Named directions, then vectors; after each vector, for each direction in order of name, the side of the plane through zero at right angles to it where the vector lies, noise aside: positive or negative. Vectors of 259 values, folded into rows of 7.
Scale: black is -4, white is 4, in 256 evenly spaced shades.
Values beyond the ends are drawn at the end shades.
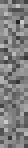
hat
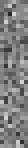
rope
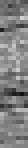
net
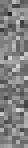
negative, positive, positive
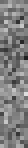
positive, negative, positive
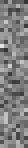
positive, positive, positive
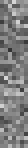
negative, negative, positive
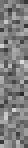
positive, positive, positive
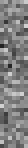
negative, negative, negative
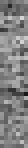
negative, positive, negative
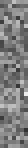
negative, negative, positive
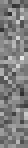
negative, positive, positive
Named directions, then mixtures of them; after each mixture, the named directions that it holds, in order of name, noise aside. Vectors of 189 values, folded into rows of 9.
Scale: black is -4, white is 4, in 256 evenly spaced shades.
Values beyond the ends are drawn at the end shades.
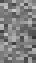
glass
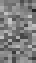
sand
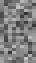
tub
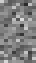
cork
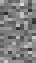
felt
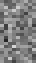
glass, sand, tub.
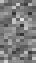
cork.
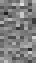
felt.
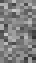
glass.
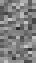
felt.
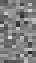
felt, tub.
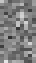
cork, felt, tub.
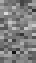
cork, felt, sand.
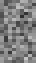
tub.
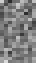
cork, felt, tub.
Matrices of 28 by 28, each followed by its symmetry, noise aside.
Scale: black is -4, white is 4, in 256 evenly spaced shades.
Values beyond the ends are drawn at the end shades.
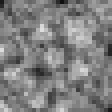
symmetric across the other diagonal.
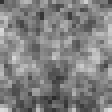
mirrored left to right.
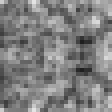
mirrored top to bottom.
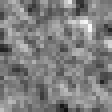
symmetric across the other diagonal.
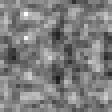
mirrored top to bottom.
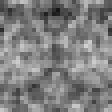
mirrored left to right.
